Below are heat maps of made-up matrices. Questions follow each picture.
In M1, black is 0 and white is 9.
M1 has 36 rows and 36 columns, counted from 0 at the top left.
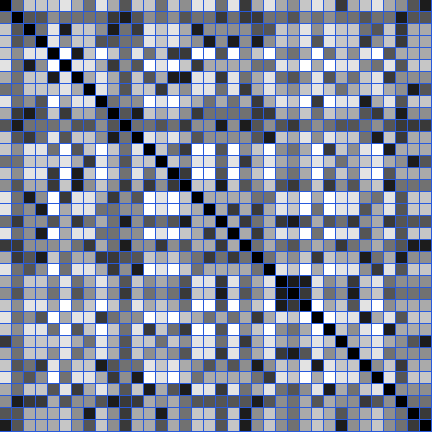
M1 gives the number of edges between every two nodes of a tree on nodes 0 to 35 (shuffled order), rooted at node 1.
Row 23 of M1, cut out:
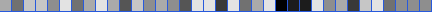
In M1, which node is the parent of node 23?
24
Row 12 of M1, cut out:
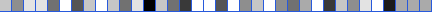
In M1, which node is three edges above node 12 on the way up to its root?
18
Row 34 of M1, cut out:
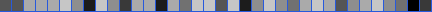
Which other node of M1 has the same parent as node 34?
35
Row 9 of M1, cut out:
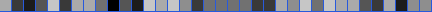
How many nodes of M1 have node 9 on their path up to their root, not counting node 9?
6
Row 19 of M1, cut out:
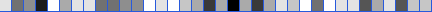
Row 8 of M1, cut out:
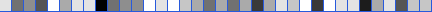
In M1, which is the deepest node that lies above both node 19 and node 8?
21
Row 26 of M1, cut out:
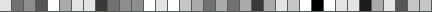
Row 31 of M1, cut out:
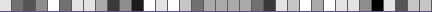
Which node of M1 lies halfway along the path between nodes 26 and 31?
33
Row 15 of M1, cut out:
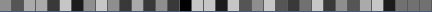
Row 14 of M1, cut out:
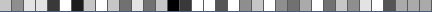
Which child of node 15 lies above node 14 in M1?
6
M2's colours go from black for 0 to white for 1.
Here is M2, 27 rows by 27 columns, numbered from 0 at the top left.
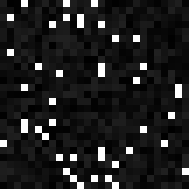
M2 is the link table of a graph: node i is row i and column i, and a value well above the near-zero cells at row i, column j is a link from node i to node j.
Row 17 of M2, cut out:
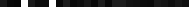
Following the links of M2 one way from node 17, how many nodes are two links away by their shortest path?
3
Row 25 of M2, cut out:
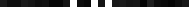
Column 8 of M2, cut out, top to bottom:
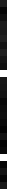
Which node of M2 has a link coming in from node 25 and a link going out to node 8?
node 10
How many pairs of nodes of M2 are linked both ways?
1
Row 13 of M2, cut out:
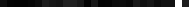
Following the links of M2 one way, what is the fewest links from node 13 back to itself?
2
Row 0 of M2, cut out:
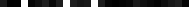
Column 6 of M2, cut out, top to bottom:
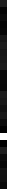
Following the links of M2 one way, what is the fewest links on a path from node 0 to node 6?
4
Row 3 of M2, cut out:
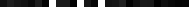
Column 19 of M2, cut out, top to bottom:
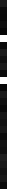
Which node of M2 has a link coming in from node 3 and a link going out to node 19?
node 11
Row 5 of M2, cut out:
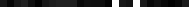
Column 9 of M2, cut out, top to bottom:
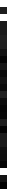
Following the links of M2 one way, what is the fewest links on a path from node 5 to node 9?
3
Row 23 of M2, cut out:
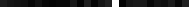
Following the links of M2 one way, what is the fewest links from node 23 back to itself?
5
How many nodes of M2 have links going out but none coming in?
5
